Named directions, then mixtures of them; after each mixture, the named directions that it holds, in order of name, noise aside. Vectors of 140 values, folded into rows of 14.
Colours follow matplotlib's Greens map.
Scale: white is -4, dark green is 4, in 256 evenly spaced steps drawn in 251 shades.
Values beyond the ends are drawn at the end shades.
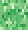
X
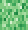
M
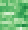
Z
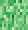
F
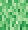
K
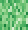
F, K.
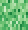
K, X.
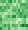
F, K, Z.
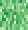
F, K, X.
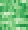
K, Z.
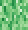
F, K, X.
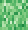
F, M.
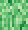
F, K, M.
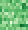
K, M, Z.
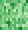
M, X, Z.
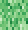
F, K, M.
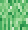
F, K, M.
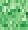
K, X.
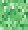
X.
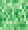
M, X.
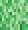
K.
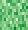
M.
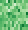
F, K, X.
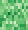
F, M, X.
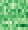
K, X, Z.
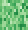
M.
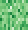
F, K.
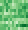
K, X, Z.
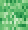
F, M, Z.
